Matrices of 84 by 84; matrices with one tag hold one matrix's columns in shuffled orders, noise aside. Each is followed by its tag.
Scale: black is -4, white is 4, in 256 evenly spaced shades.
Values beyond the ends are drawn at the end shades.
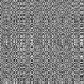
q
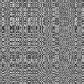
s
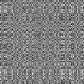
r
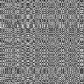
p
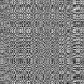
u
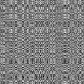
u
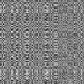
r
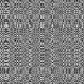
p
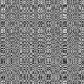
u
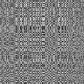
s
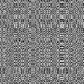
p
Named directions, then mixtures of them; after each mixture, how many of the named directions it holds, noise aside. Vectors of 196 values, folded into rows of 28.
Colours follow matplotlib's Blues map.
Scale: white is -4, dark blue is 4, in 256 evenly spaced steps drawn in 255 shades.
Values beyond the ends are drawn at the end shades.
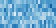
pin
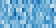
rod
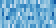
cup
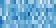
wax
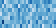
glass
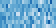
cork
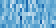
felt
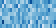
one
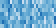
three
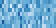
two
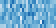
one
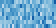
three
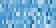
one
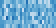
three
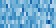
two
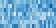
one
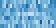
four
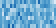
one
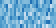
three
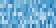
one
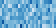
two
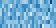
four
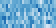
one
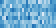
four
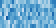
two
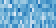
two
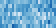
two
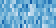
four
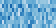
three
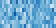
one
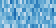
two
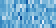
three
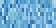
four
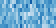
four
